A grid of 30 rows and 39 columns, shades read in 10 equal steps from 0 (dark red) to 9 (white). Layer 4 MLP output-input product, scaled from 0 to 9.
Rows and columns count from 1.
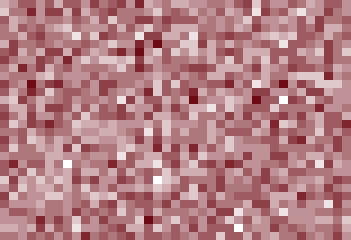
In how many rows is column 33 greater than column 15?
16
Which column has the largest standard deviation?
18
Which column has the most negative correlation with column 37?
12
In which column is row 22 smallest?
30
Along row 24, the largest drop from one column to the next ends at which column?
23
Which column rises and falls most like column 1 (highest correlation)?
34
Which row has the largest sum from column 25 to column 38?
10
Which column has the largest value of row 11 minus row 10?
37
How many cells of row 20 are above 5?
9
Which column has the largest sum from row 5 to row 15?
24
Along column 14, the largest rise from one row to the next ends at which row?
8
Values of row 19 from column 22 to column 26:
1 5 3 5 7
